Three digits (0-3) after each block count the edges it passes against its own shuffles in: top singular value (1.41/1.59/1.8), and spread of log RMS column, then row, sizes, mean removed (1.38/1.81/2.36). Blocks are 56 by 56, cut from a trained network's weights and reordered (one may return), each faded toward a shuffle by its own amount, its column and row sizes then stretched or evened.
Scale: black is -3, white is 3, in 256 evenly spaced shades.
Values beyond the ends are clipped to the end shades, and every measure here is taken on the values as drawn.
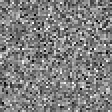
0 0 1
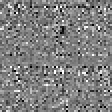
2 3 3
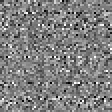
1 0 3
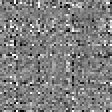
2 3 3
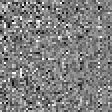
0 3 2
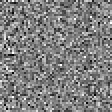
2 2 0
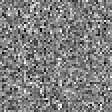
0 1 0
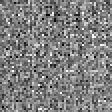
0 0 2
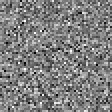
0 0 0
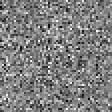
1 2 1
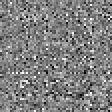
0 2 2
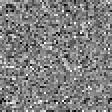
1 1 2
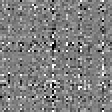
1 3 3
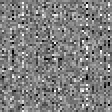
1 3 1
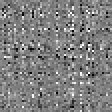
1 3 3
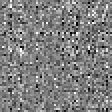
1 3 2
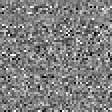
1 0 3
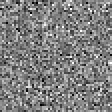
1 0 1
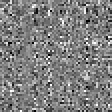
2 3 1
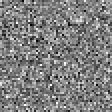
0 0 0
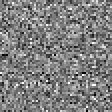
2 1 1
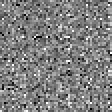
0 2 2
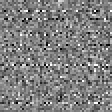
2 1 3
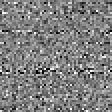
0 0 3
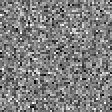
0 0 1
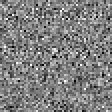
1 0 2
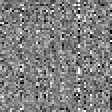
1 3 1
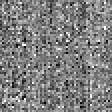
1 2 1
